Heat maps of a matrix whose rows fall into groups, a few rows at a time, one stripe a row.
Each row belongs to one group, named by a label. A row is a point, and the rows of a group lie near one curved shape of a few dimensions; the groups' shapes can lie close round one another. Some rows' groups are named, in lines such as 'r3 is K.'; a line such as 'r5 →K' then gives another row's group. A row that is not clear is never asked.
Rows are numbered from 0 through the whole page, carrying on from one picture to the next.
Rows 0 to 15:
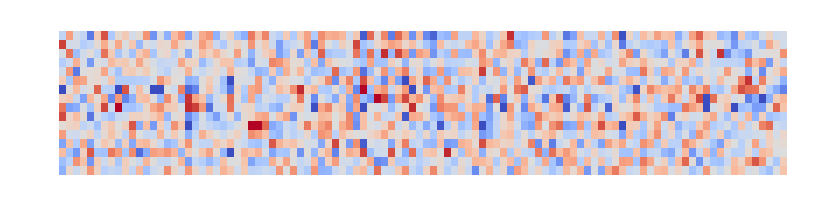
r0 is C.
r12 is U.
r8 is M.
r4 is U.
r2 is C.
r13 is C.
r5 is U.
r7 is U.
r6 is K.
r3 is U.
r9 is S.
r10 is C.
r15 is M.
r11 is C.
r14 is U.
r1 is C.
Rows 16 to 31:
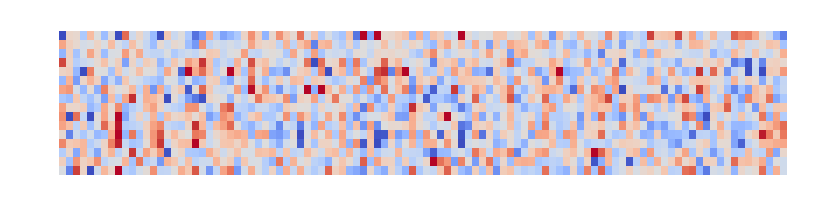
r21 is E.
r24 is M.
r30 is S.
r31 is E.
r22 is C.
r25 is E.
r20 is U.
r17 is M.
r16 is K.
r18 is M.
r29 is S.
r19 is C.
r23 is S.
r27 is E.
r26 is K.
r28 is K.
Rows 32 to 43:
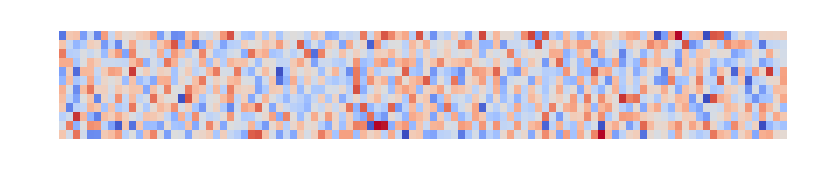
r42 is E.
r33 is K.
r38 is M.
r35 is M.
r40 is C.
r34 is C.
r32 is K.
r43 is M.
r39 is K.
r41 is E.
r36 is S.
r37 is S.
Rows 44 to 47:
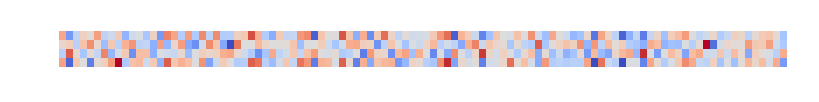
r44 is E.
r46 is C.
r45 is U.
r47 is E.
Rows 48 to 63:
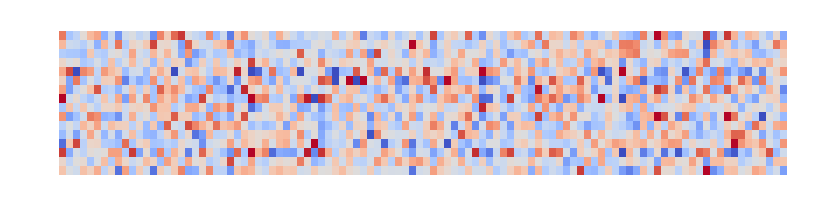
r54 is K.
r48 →K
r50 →K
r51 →C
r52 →C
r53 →U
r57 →K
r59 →K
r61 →C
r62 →U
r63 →K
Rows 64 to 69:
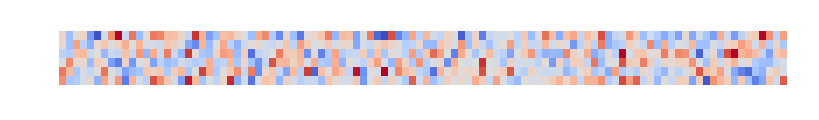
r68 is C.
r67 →E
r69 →K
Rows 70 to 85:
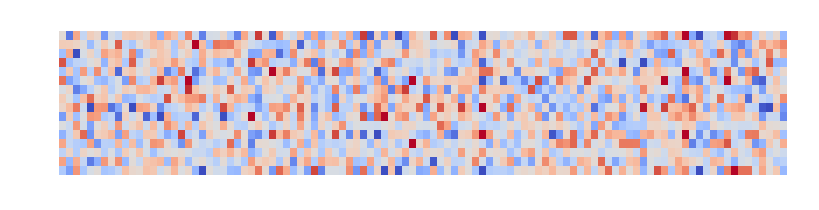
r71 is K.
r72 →S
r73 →C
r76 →U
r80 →E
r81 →U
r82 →K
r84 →M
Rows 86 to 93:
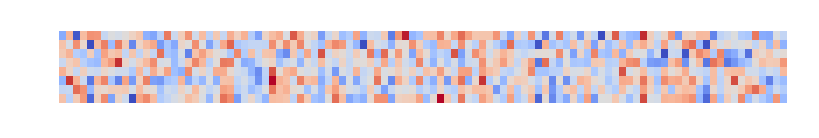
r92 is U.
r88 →C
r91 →E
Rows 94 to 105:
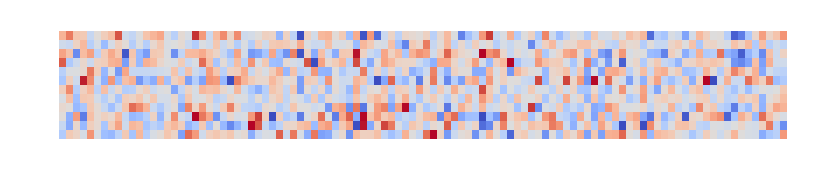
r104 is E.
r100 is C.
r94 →K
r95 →U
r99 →U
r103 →U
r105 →M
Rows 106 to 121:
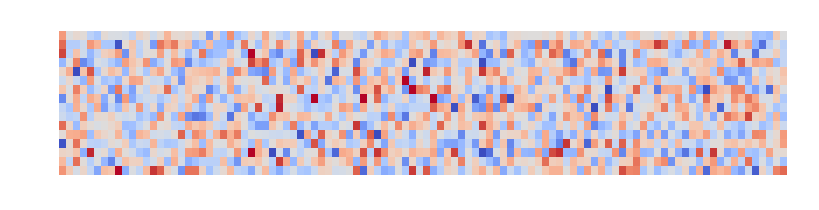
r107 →K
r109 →C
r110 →C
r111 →U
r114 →S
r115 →U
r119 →U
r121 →K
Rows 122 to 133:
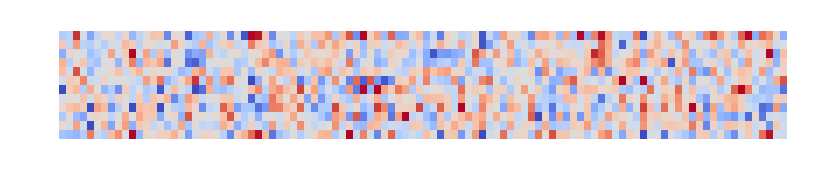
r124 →S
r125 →S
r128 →K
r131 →U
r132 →E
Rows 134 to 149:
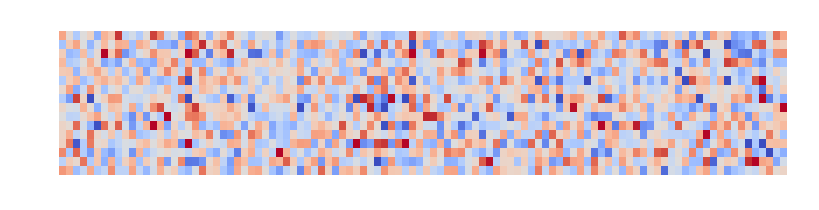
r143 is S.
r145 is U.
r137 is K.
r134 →K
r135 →K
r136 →M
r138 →M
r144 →M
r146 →U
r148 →U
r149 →C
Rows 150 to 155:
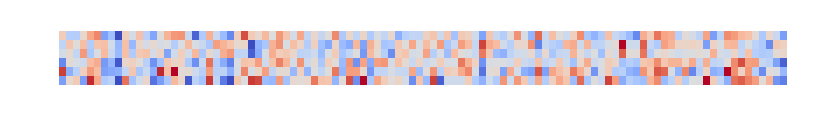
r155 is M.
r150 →K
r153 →K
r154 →K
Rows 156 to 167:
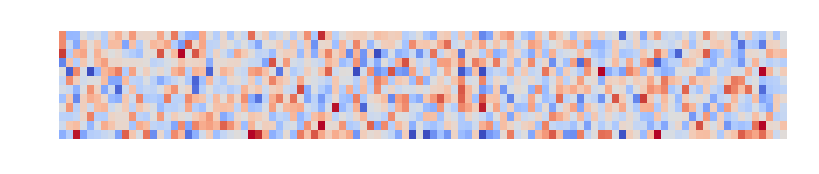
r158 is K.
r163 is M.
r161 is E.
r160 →E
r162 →K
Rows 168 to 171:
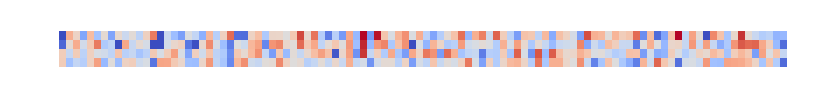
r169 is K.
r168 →K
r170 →U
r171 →K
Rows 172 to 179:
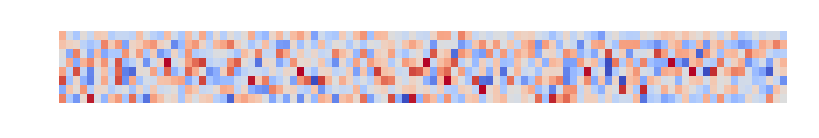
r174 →S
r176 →U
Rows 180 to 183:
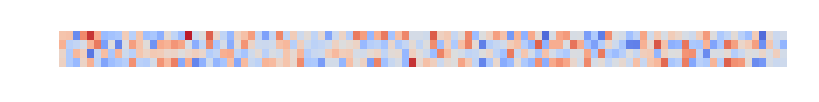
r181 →K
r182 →E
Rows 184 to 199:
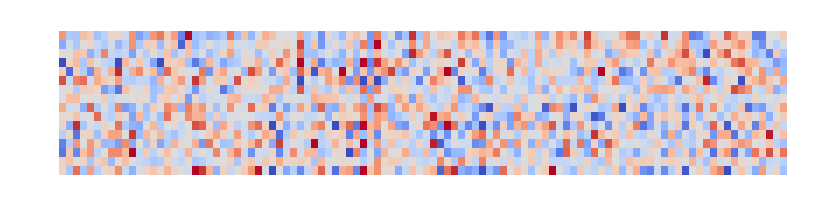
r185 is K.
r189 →K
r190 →K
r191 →C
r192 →U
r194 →U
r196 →M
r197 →S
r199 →U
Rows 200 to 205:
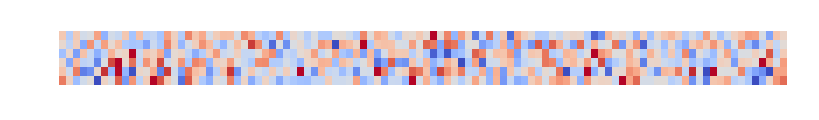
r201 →U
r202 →S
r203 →E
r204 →U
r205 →K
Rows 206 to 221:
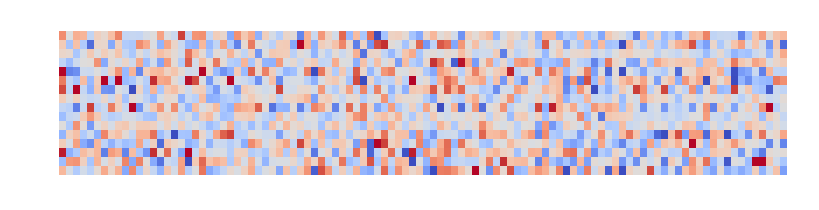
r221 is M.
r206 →K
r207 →E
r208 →M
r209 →S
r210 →C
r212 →S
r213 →M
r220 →K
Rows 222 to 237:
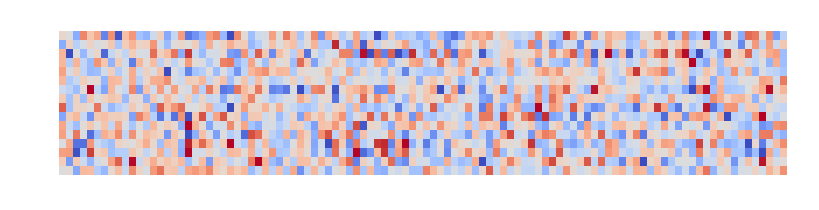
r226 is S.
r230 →K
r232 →M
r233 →M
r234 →U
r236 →E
